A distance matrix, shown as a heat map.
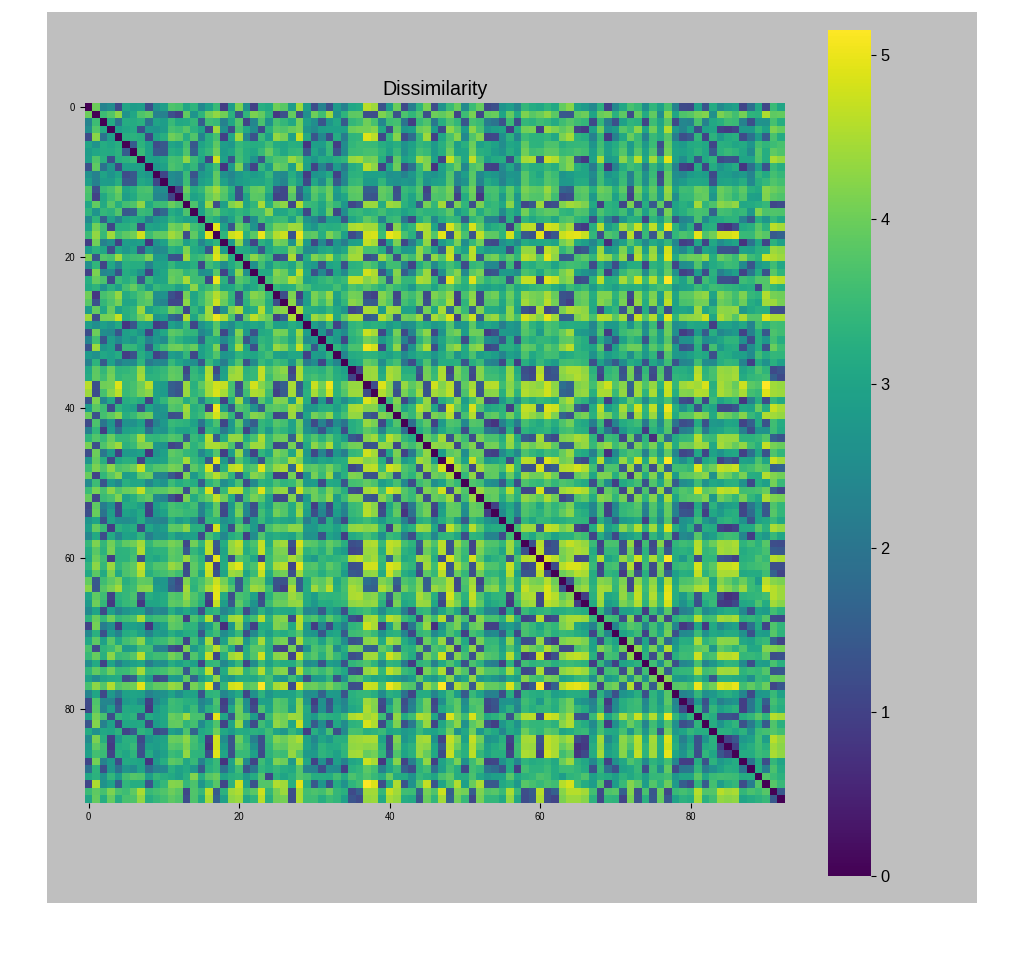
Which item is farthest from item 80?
37
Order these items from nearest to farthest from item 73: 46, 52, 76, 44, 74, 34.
44, 34, 74, 46, 76, 52
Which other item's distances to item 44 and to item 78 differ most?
75
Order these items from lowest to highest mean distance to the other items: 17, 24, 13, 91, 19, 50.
50, 19, 13, 24, 91, 17
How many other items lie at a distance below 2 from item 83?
8
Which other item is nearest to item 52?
12
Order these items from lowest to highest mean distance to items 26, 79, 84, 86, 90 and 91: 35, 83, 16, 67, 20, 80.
80, 16, 67, 83, 35, 20
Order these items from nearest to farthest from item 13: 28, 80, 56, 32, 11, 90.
80, 90, 32, 11, 56, 28
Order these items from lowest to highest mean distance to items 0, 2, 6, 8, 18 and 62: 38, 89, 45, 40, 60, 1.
89, 40, 60, 1, 45, 38
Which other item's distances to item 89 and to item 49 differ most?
28
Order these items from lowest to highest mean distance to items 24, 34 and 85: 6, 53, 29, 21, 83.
21, 53, 29, 83, 6
